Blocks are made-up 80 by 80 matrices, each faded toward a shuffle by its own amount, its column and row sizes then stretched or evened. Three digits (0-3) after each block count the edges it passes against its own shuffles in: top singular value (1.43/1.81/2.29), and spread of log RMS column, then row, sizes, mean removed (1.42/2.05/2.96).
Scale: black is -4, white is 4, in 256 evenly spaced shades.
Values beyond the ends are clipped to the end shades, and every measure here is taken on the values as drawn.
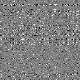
2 1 3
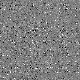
0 1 2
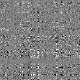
2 2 3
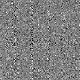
2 2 1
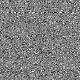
1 0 2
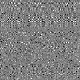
3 0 2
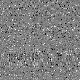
2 0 1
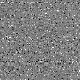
2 0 1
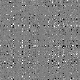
2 2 2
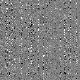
0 3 1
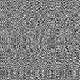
3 1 1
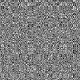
3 2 1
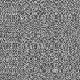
3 0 1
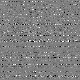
0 0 3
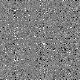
0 2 2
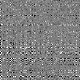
3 2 3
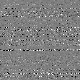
0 0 3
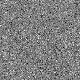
1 0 0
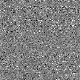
1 0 2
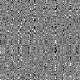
3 3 0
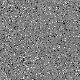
0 1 1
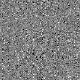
1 2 1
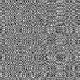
3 0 2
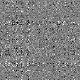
1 2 2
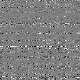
2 1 3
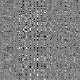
3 3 1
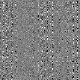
2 3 1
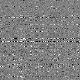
2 1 3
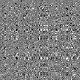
3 2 2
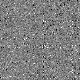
1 1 1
